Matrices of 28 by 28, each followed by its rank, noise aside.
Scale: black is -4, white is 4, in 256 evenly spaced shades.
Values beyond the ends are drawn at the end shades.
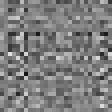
three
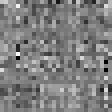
four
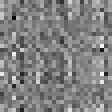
three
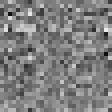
four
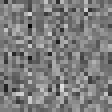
four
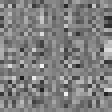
three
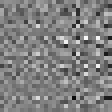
three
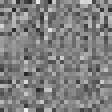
four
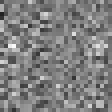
five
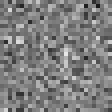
six
